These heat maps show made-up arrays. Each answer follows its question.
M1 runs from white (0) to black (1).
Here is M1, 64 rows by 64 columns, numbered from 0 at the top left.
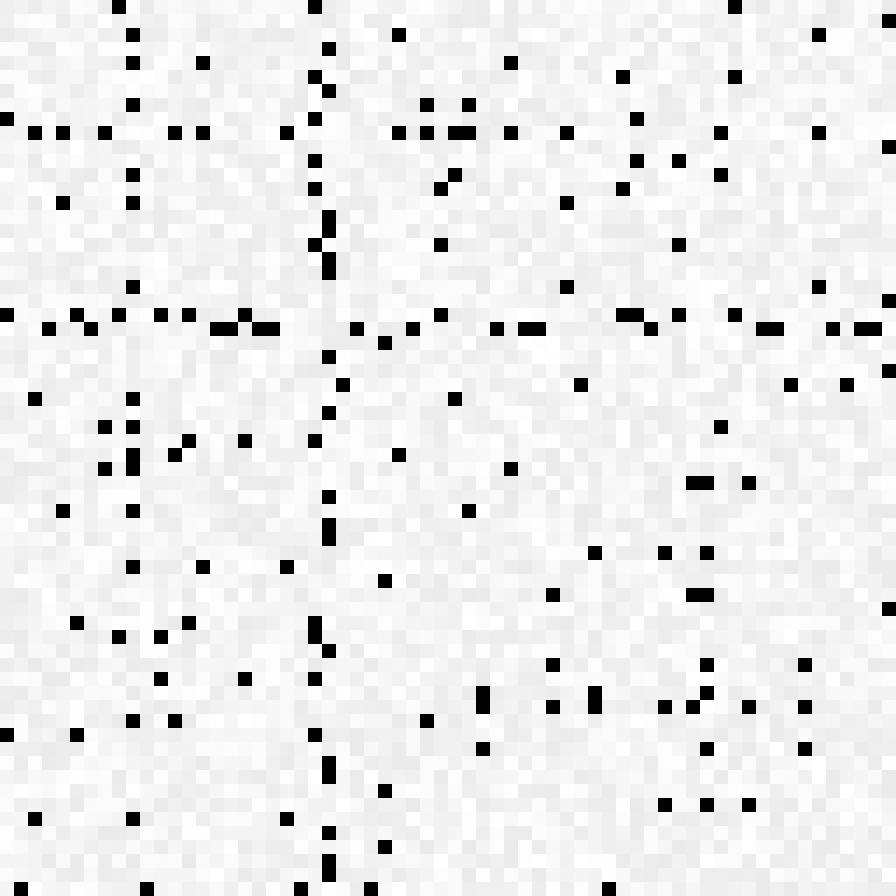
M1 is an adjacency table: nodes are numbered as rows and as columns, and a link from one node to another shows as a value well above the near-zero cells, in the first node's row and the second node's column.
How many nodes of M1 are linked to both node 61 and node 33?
0
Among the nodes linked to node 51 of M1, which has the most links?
node 9
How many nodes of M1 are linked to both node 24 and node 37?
0
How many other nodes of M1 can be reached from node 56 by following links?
4
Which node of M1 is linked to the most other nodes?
node 23
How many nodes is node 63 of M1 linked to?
5
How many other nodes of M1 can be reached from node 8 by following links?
11
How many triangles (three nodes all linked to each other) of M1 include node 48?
2
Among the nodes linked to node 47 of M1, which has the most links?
node 50
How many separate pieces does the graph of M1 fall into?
6
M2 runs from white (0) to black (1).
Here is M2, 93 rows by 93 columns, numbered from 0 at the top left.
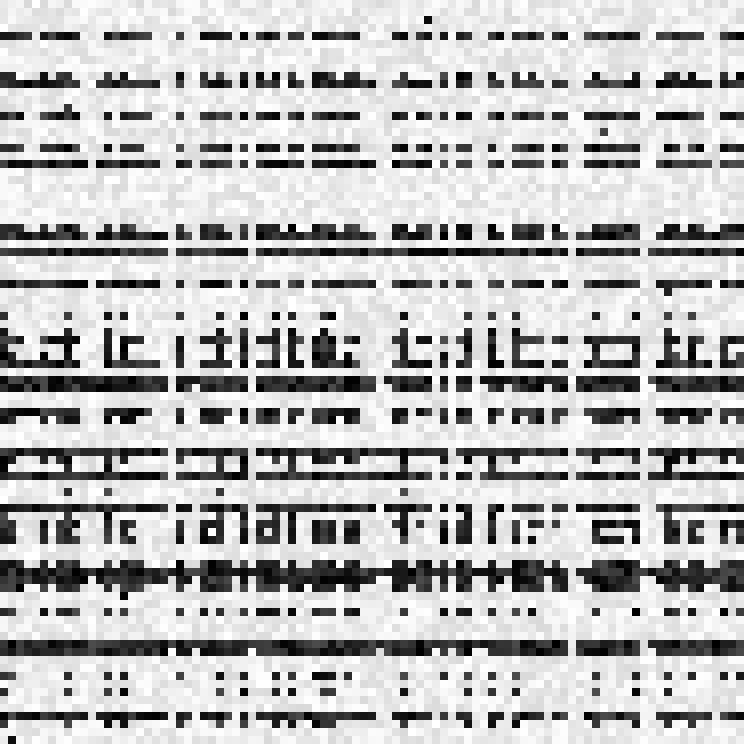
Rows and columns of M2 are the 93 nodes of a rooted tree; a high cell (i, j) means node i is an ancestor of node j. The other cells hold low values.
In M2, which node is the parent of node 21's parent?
71
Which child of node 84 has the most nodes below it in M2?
43
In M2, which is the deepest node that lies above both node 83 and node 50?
58
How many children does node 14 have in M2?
4
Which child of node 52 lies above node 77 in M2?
67
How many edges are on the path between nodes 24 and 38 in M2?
8
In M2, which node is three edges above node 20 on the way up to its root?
29
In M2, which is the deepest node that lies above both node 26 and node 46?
10
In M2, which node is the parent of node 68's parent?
47
